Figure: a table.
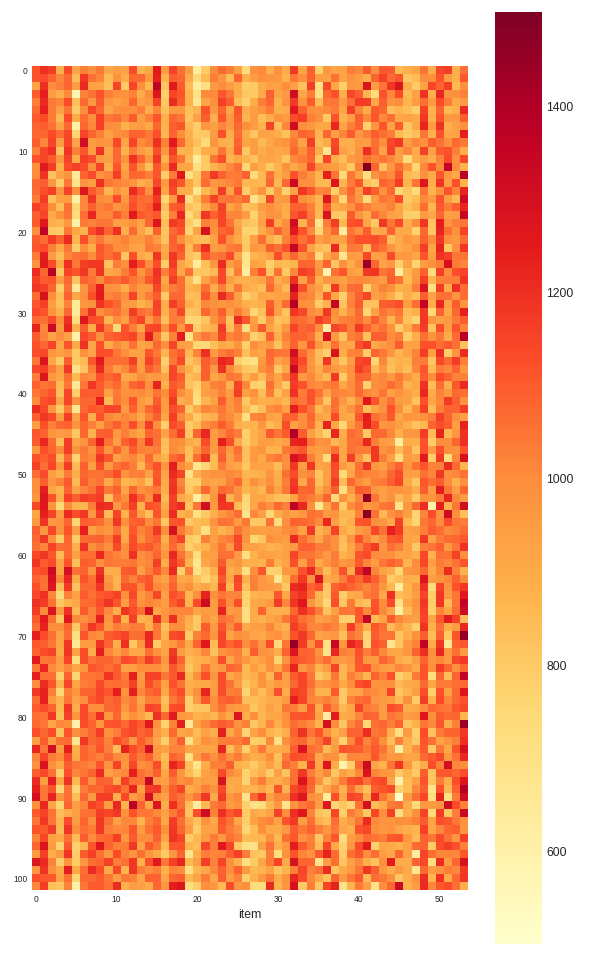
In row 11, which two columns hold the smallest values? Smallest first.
20, 46
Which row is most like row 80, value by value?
10
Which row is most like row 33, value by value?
81
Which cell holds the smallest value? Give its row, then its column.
90, 45
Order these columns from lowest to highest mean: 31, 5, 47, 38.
5, 38, 47, 31
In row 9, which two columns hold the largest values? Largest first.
6, 17
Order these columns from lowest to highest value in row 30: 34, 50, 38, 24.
38, 24, 34, 50
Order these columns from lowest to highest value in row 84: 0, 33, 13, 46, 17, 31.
46, 31, 17, 13, 0, 33
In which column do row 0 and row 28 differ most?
21
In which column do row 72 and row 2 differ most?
36
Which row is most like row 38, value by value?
74
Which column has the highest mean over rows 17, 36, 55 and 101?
1
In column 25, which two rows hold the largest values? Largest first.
80, 31
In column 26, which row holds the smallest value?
25
